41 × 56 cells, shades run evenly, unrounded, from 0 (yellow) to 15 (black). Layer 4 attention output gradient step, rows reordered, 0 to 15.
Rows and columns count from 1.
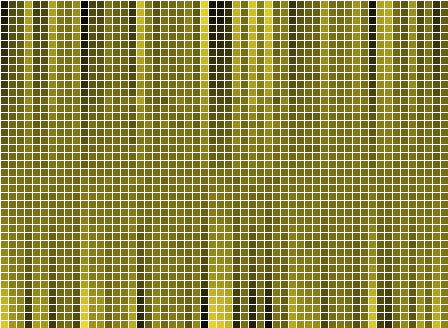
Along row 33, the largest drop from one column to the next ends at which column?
27
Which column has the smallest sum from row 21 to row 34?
11
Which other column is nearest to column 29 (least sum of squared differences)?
55
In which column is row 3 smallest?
26
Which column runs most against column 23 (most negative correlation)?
21
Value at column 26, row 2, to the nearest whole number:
1
